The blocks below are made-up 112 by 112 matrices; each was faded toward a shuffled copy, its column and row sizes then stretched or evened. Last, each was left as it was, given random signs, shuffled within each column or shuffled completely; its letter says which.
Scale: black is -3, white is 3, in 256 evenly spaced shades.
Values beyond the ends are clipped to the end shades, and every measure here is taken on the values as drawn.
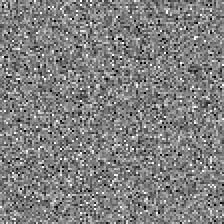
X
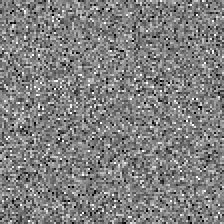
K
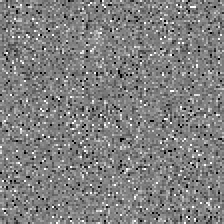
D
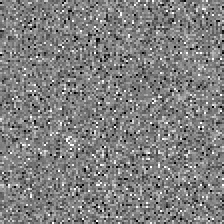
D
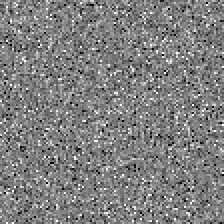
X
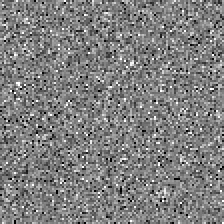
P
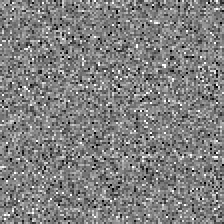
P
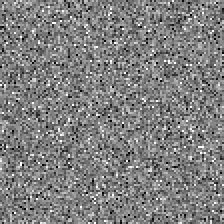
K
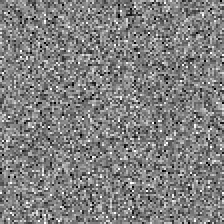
X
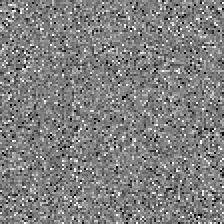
P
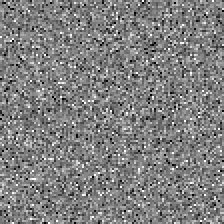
K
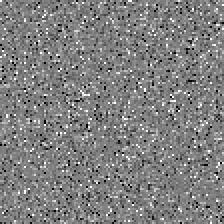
X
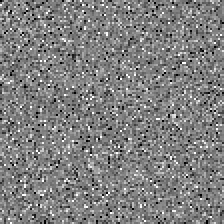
K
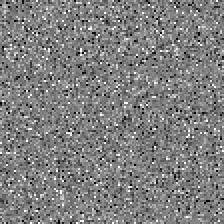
P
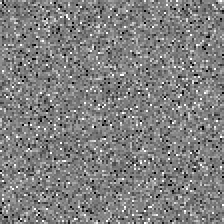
K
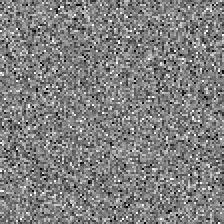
K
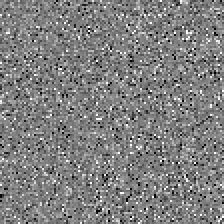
D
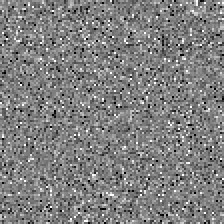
D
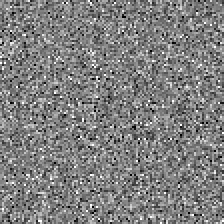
D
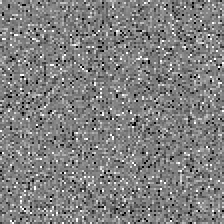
D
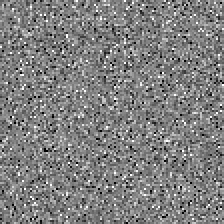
X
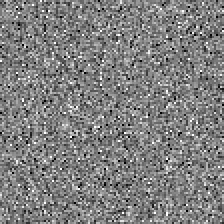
P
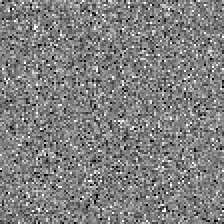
X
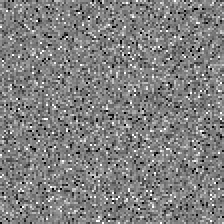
K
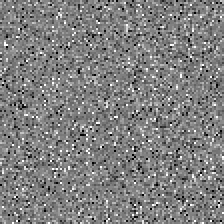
X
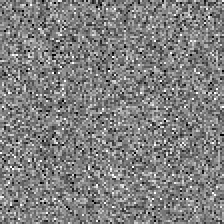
P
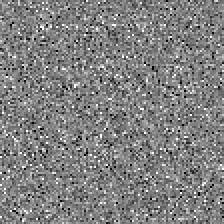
P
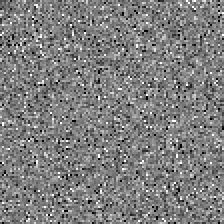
P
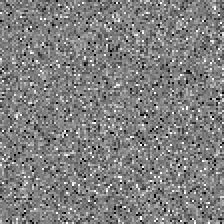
X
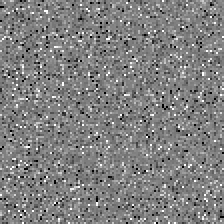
P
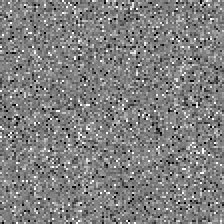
P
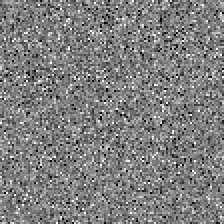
P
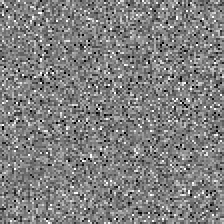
D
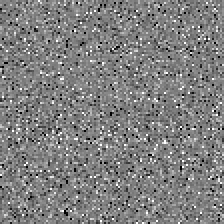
D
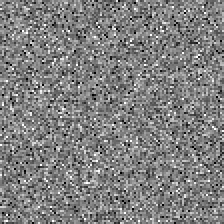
K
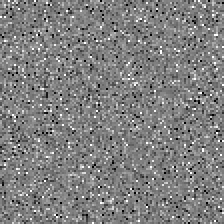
X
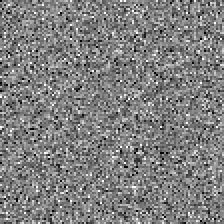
P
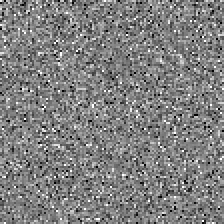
P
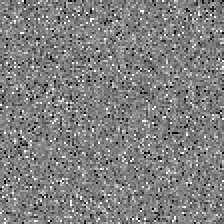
K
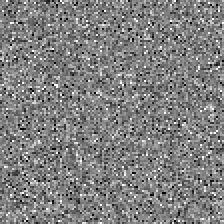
P
